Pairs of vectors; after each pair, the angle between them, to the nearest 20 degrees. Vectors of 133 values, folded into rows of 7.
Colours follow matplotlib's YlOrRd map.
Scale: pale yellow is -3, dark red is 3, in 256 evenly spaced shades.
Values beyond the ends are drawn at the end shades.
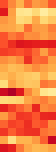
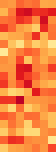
140 degrees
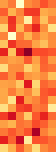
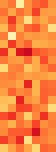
20 degrees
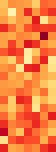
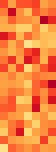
140 degrees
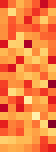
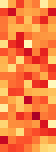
160 degrees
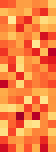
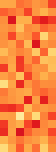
160 degrees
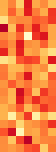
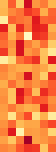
20 degrees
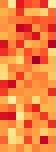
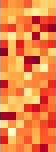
60 degrees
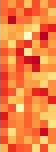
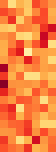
60 degrees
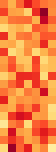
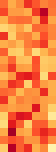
20 degrees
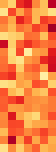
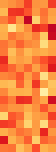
60 degrees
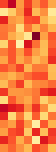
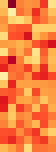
80 degrees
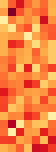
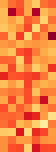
60 degrees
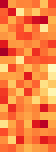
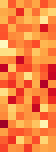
140 degrees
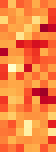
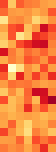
40 degrees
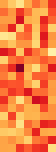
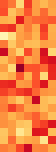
60 degrees
